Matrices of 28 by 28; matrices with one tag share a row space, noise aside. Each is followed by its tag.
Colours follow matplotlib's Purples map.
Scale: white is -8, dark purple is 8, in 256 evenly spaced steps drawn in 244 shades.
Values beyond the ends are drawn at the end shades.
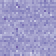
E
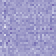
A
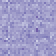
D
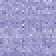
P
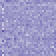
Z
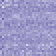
Z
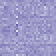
E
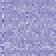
Z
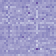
D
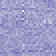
P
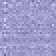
A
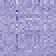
E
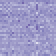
D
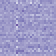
E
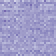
E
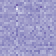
E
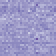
D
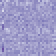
Z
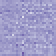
P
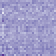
Z
